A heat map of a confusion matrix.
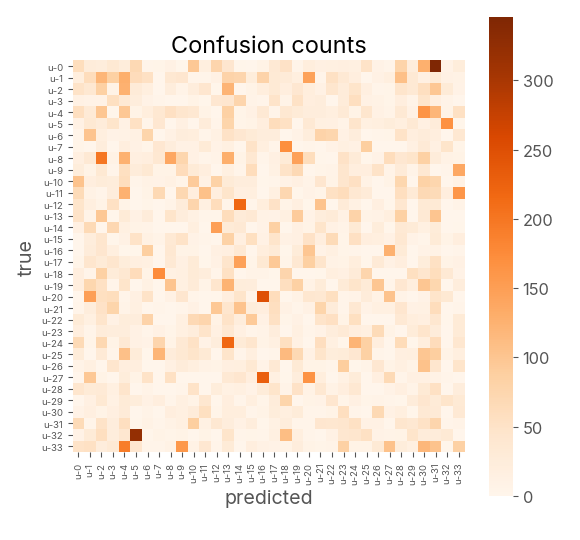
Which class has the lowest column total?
u-32
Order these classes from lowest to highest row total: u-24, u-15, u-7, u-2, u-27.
u-7, u-15, u-27, u-2, u-24
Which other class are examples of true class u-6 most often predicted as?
u-1
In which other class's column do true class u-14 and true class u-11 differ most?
u-33
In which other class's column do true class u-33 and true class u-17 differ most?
u-4
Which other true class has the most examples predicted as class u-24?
u-13
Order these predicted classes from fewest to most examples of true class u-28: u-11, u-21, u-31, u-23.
u-11, u-23, u-21, u-31
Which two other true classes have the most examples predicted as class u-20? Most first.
u-27, u-1
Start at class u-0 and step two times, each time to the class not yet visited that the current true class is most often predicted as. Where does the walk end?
u-10
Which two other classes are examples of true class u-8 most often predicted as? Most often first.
u-2, u-19
